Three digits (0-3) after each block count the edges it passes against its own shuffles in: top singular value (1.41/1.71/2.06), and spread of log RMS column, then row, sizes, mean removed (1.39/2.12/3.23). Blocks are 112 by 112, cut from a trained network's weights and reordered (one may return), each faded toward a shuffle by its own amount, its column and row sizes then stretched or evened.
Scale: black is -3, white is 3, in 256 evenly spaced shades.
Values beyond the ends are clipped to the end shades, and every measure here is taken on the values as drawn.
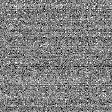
2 1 0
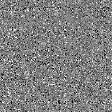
0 2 2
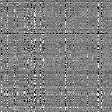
3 3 1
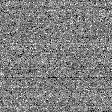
1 0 0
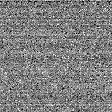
2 0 0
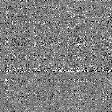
1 2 3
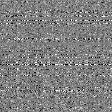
2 0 3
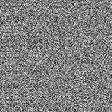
3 0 0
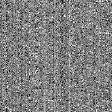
1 2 1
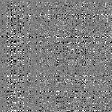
3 3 3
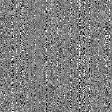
2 3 0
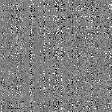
0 3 2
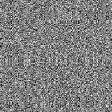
3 2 0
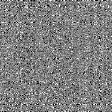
1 1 2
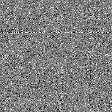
1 1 2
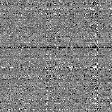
2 2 2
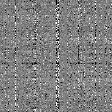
2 3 0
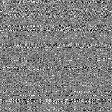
3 0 3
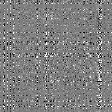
3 3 3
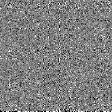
2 2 2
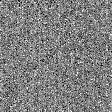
0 0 0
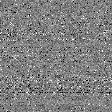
0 1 2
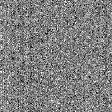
1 1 0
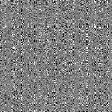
3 3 2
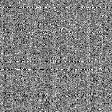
1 0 2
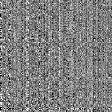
3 2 1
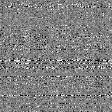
1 0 3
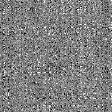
1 2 2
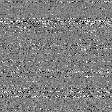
0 0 3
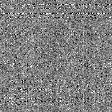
1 0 2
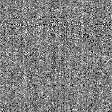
1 0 2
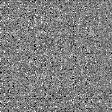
0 2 0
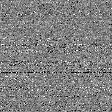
1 0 2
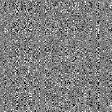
3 3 2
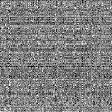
3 2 1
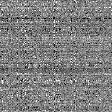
3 2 1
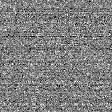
2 0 1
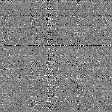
2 2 2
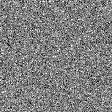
1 0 0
